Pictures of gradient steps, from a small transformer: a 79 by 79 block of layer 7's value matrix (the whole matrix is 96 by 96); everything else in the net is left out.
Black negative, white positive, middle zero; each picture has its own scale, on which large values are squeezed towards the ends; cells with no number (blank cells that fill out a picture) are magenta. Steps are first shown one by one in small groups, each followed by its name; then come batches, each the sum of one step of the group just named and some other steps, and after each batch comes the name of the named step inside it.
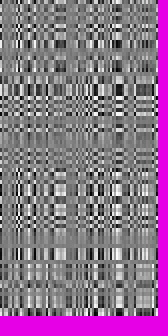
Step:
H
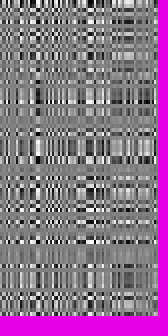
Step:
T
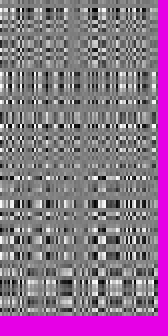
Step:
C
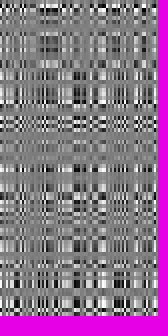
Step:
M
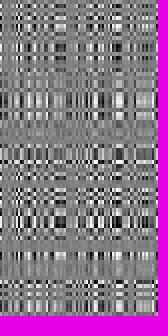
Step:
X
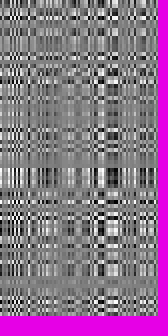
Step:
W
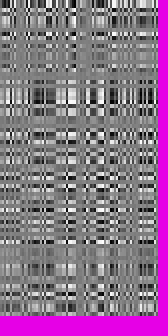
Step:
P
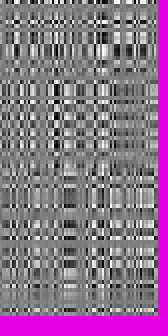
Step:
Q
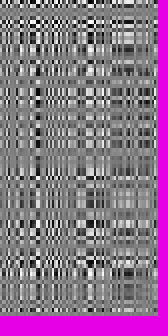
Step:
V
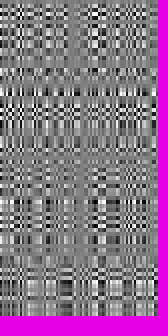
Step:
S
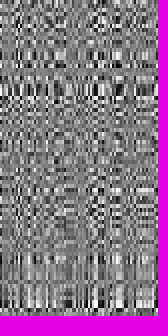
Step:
H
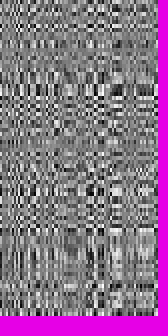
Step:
H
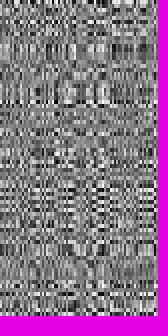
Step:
V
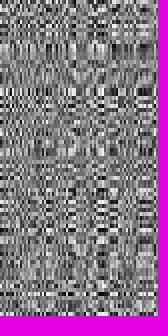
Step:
V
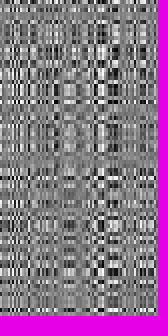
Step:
Q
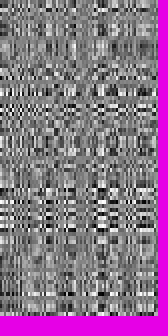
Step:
S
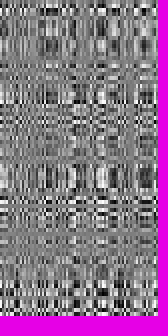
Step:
M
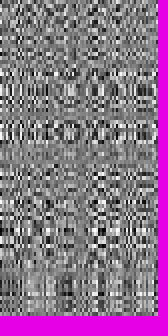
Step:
C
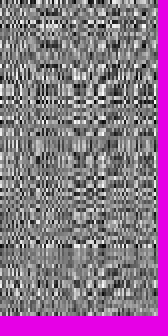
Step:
T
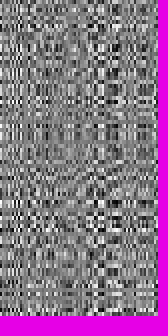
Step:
X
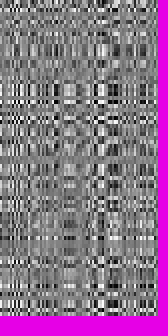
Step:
Q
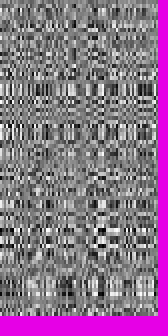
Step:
C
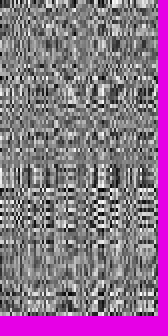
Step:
P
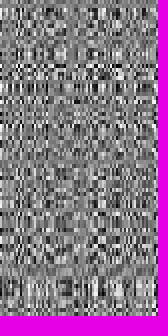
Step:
C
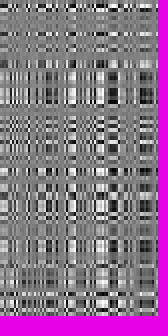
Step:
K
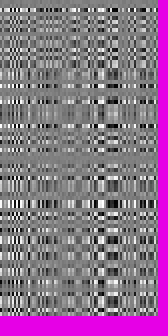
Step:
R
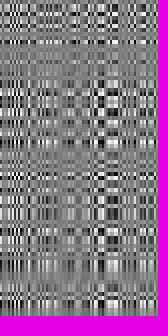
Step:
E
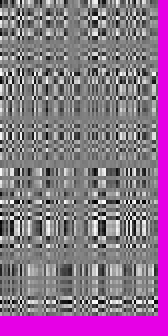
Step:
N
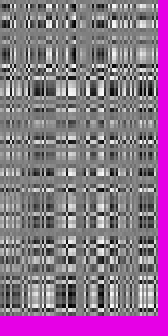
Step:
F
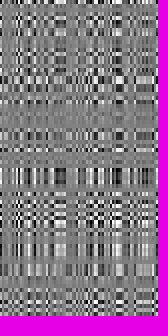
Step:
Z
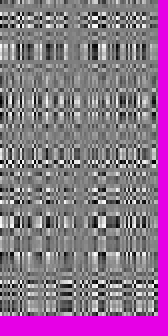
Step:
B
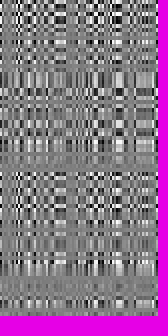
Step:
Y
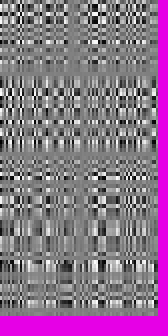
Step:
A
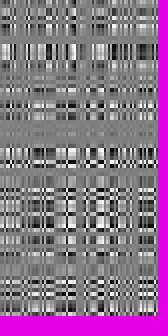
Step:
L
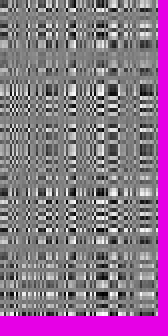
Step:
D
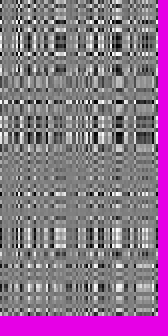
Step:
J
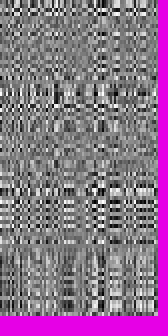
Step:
A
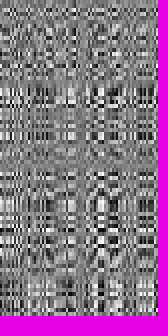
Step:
E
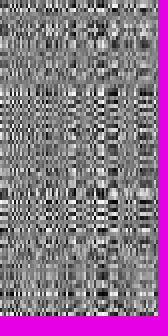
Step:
D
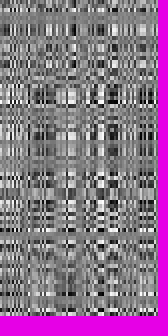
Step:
R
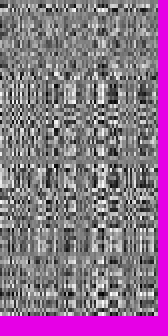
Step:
K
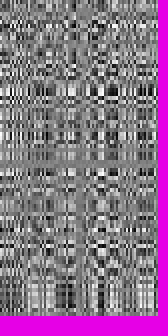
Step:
F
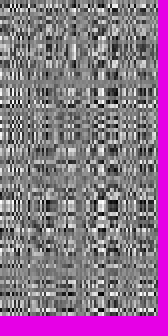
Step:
L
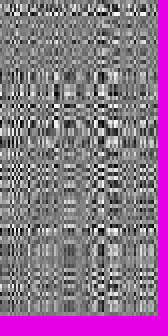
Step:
E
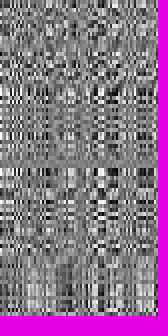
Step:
N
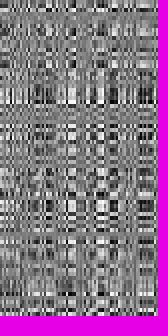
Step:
K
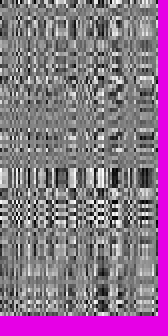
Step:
Z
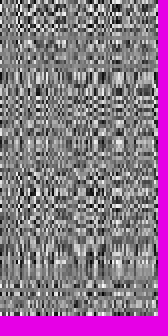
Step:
Y
